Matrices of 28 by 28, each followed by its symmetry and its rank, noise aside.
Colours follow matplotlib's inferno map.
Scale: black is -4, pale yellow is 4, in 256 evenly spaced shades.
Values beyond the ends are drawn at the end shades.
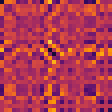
symmetric, rank two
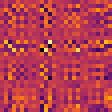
antisymmetric, rank two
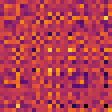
symmetric, rank three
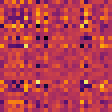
no symmetry, rank two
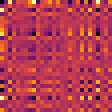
symmetric, rank one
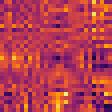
no symmetry, rank three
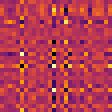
no symmetry, rank two
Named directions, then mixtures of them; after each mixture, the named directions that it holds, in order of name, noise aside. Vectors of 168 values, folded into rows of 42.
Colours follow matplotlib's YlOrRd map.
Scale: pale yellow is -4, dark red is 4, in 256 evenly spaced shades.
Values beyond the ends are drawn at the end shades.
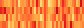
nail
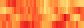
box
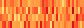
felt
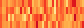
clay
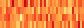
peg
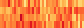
box, peg.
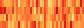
nail.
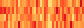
nail.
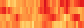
box.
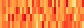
clay.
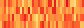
clay, felt.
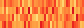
clay, felt.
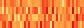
felt.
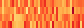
felt, peg.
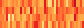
clay, nail.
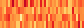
peg.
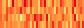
clay, peg.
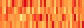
clay, peg.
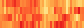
box, felt.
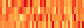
clay, peg.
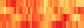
box.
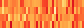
clay, felt.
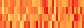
clay, felt.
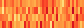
felt.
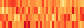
box, felt.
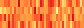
nail.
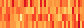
peg.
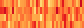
nail.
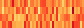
felt, peg.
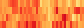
box, nail.
